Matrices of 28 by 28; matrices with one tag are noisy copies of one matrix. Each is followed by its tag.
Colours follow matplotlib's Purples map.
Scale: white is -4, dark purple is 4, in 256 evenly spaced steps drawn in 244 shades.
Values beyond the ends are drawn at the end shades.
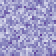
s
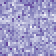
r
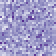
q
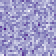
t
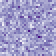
q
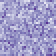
s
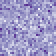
r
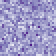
r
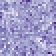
t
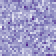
s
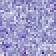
t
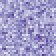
q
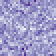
r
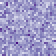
s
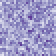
q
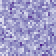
q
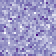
r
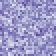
r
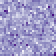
s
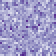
t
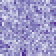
t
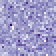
q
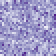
t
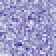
q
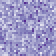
q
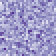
q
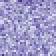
r
